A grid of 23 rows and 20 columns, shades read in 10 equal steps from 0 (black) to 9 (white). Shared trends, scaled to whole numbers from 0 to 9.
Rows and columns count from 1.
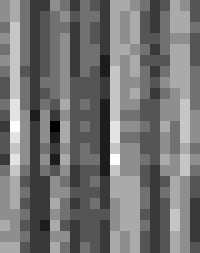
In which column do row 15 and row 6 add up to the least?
11
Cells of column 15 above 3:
10
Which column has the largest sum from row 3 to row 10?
2
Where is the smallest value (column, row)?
6, 12
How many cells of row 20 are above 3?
10
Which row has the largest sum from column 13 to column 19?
15
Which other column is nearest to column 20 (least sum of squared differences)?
5
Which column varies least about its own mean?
4
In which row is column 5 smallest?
21
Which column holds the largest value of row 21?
18
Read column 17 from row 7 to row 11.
4 5 4 5 5
